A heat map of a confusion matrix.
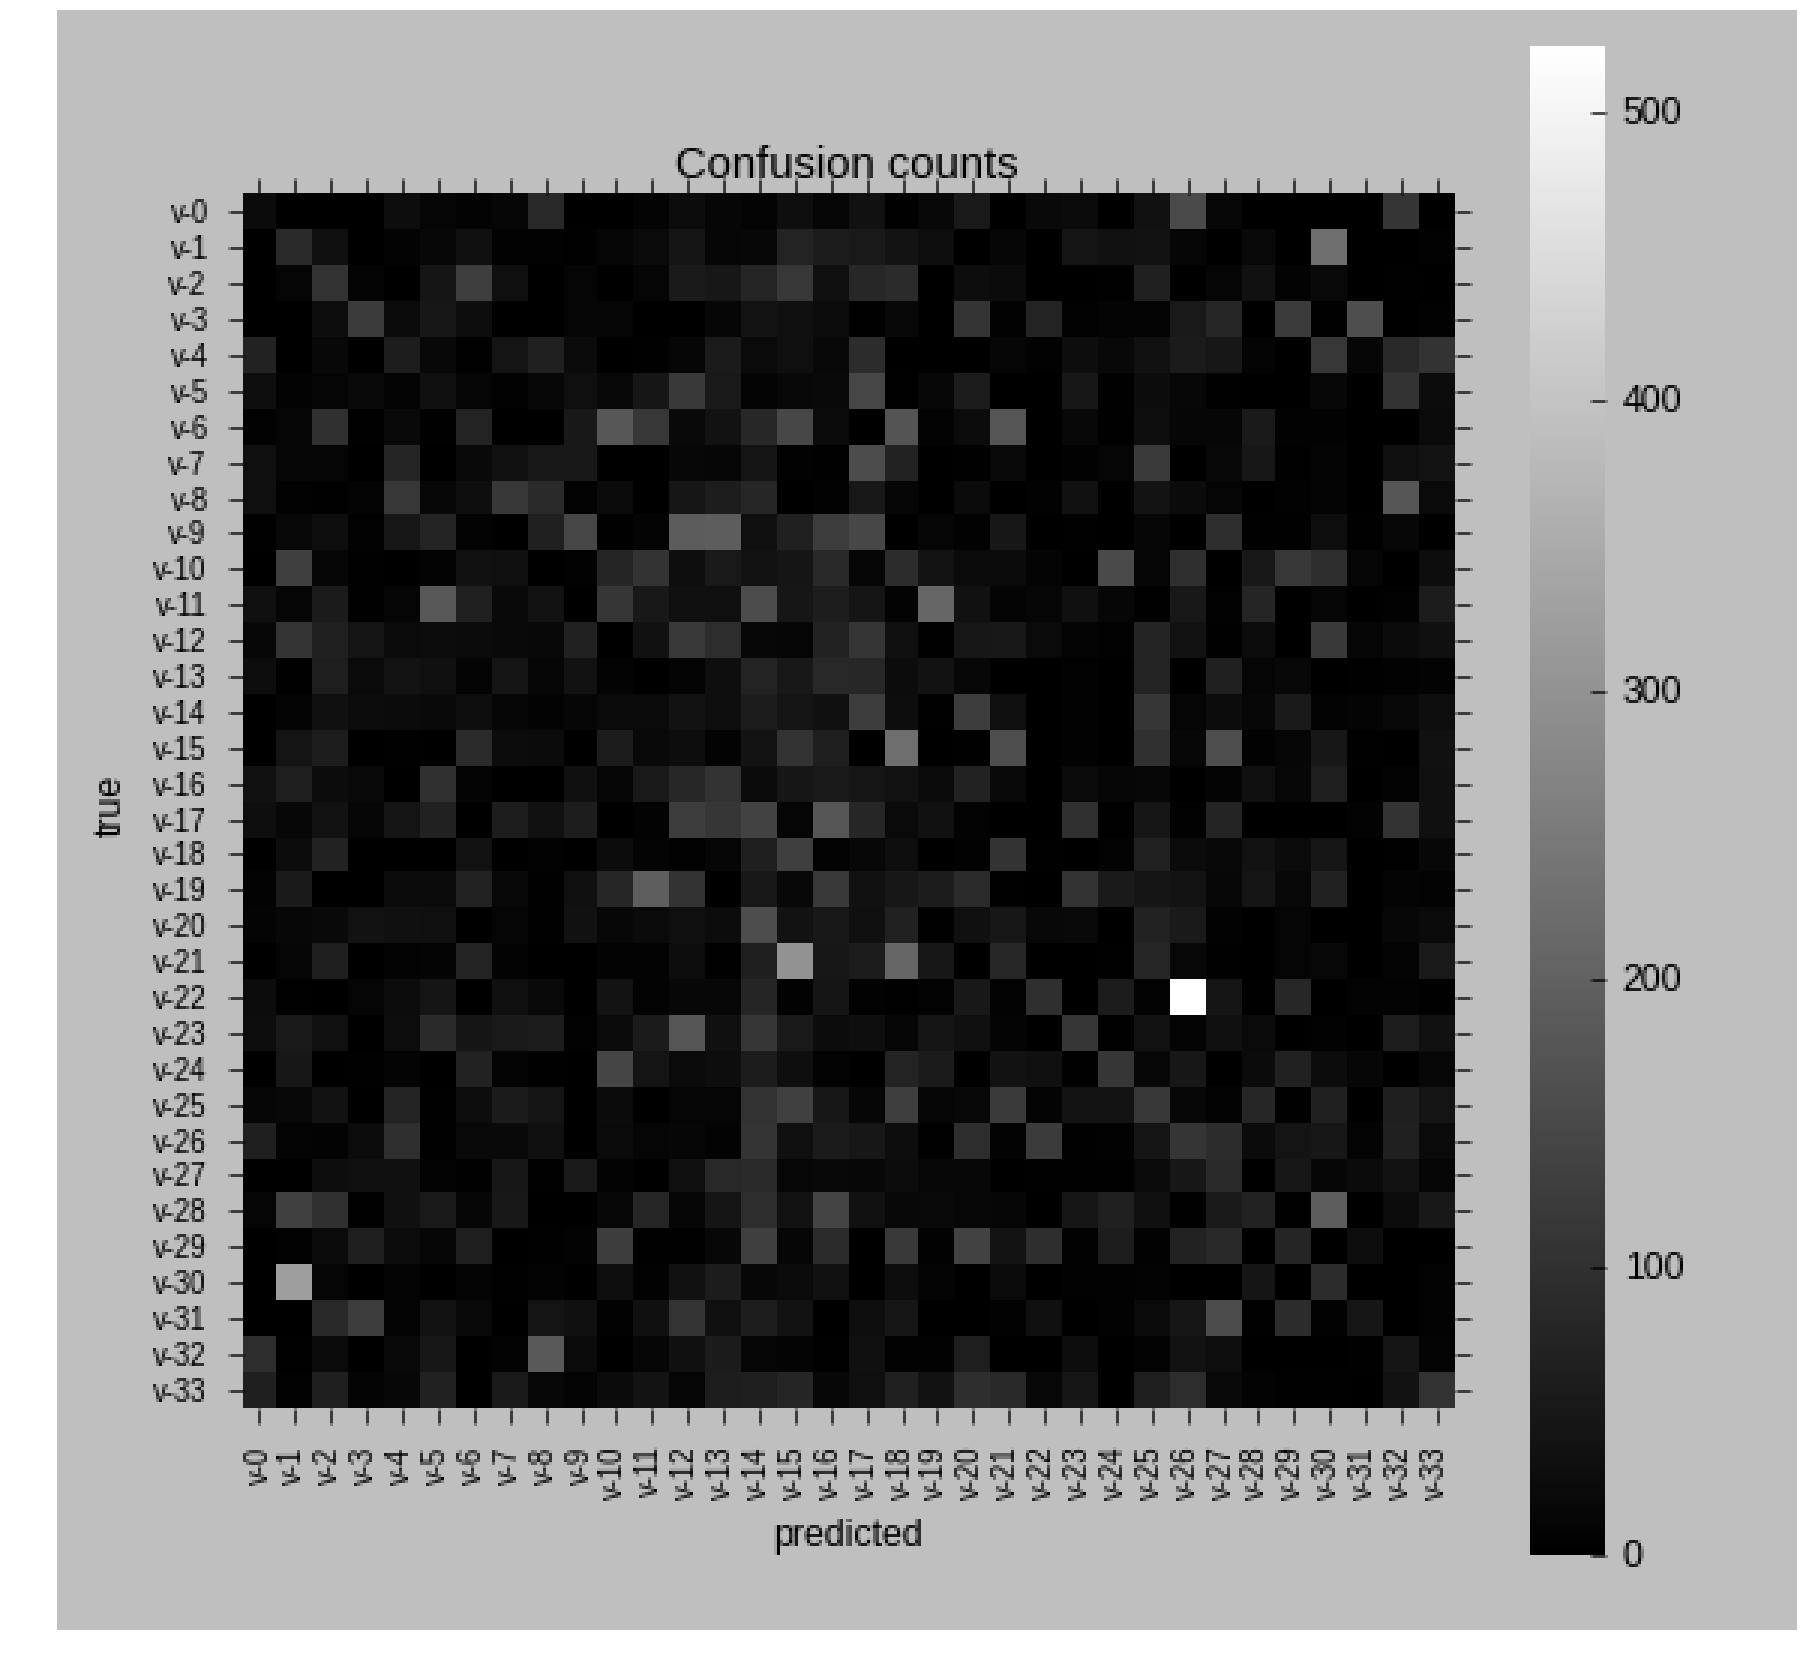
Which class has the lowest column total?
v-31
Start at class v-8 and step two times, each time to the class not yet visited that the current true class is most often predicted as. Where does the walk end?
v-0
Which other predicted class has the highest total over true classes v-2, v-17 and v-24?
v-14
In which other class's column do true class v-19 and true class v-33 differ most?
v-11
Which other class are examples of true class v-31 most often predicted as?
v-27
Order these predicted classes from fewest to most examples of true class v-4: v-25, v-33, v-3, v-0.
v-3, v-25, v-0, v-33
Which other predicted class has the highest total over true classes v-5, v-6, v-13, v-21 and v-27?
v-15
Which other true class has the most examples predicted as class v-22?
v-26
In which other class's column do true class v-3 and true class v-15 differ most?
v-18
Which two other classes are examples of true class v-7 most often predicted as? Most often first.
v-17, v-25
